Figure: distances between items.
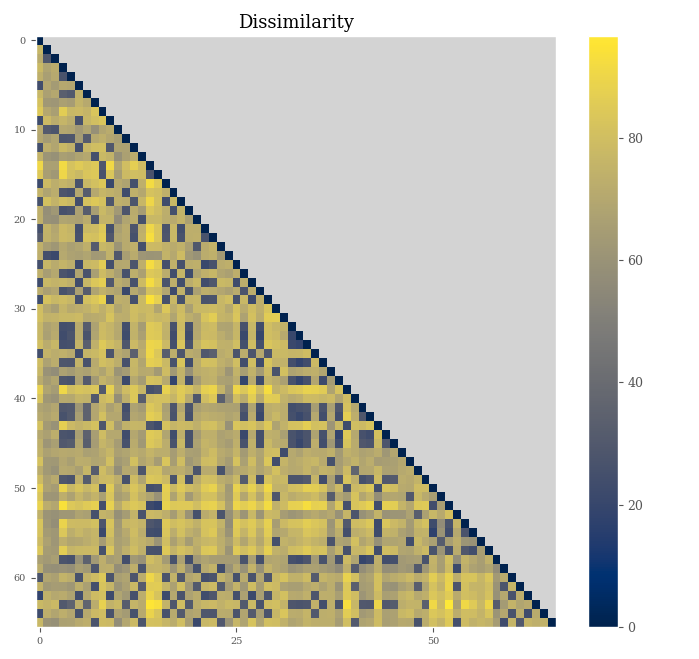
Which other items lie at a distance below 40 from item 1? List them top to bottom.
2, 10, 24
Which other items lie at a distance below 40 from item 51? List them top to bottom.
30, 37, 47, 56
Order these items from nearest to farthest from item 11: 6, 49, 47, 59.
49, 6, 59, 47
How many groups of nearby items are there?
7
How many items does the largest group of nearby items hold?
20
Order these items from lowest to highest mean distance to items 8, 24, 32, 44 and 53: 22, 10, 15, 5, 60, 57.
10, 57, 15, 5, 60, 22
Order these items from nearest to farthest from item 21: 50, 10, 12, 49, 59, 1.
12, 10, 59, 1, 49, 50
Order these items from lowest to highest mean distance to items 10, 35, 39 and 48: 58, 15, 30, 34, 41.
15, 58, 41, 30, 34
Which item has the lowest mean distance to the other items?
58
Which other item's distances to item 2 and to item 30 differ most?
24
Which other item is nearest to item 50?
55
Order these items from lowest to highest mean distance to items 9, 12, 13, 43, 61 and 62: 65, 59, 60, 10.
60, 59, 65, 10
